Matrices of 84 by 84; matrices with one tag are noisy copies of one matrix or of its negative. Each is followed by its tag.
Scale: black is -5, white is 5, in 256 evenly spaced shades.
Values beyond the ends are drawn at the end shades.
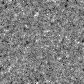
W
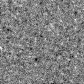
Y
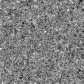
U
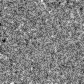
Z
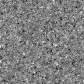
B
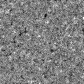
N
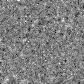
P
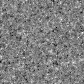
B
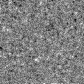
Y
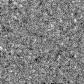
Y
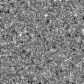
N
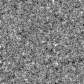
B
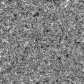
W
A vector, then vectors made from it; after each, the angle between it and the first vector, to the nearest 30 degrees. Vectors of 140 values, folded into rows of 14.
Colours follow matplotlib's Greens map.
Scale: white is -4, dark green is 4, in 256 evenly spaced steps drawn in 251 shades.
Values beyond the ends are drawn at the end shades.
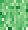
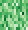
60 degrees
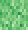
60 degrees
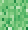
150 degrees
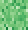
150 degrees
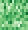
90 degrees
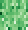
30 degrees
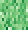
150 degrees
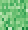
150 degrees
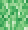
90 degrees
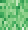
60 degrees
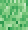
60 degrees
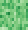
60 degrees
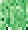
150 degrees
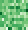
30 degrees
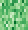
120 degrees
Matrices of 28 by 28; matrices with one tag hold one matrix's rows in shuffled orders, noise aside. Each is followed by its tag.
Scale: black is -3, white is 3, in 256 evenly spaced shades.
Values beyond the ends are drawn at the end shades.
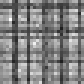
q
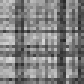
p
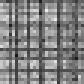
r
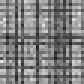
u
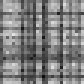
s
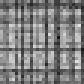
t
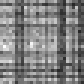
p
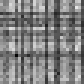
t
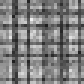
q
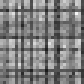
t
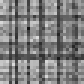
r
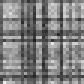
s
